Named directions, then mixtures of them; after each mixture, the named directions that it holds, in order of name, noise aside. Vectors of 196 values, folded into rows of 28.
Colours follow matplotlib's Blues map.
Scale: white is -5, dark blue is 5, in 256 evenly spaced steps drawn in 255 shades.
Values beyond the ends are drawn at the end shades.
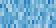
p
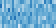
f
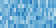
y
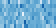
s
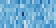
s, y.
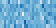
s.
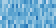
f, s, y.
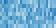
y.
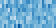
f, s, y.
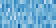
f.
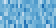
s, y.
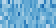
f, s, y.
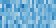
f, p, y.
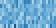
p, s, y.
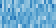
f.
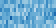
y.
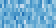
f, s.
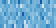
s.
